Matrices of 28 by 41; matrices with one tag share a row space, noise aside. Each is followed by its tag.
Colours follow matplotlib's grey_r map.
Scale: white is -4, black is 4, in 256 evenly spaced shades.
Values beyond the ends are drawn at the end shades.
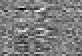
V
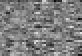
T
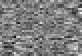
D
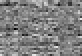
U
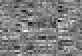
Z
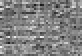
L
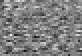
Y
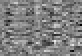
T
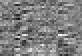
Z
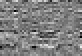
U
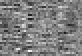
Z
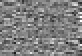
D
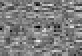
T
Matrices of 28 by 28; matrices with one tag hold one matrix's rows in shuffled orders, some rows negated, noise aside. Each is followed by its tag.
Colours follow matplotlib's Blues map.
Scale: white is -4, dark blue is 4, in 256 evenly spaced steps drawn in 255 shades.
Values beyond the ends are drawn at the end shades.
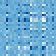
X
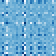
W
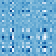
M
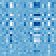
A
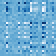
X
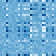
X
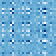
M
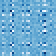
M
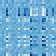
X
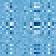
A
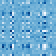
M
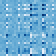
X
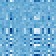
A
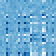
X
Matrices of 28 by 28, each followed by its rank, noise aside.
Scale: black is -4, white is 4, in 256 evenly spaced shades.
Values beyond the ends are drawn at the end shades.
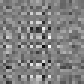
two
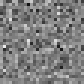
six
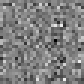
six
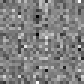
six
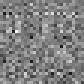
six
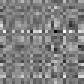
two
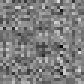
six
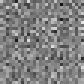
four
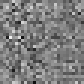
six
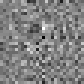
four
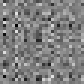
three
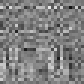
three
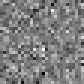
six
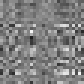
two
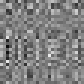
two
